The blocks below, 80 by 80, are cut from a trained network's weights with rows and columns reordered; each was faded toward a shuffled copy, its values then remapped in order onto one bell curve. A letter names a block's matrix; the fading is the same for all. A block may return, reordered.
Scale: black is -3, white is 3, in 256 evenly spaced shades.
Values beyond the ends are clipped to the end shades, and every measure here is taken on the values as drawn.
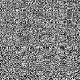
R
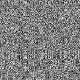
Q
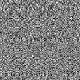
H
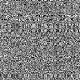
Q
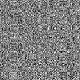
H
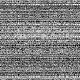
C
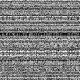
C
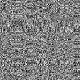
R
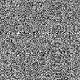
H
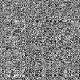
Q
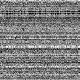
C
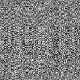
Q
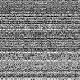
C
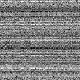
C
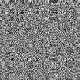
H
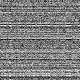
C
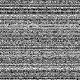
C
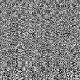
Q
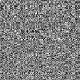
Q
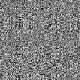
Q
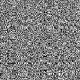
H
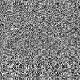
Q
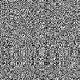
Q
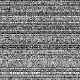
C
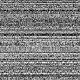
C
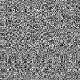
Q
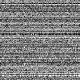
C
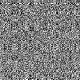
R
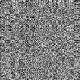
H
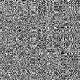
Q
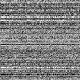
C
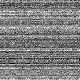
C
